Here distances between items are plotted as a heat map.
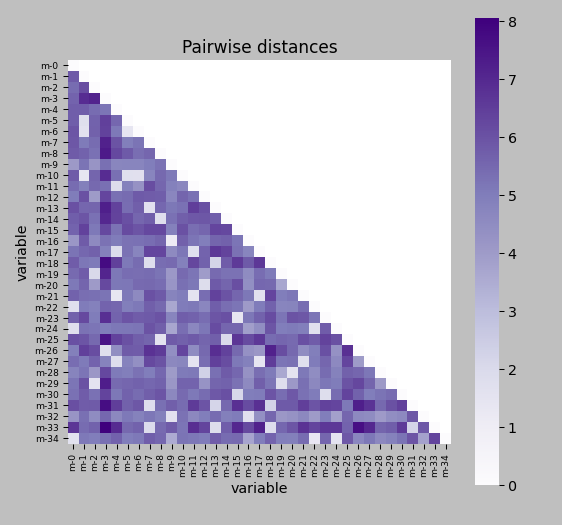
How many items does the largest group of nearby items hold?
5
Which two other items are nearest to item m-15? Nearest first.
m-23, m-30
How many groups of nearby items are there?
10
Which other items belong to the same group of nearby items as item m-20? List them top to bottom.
m-12, m-28
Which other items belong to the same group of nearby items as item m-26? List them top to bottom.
m-3
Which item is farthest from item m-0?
m-33
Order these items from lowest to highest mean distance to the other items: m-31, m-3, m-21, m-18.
m-21, m-18, m-31, m-3
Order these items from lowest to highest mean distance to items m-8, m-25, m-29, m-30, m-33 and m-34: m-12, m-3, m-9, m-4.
m-9, m-12, m-4, m-3
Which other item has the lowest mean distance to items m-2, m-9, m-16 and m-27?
m-32
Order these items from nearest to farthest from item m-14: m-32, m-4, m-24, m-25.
m-25, m-32, m-24, m-4
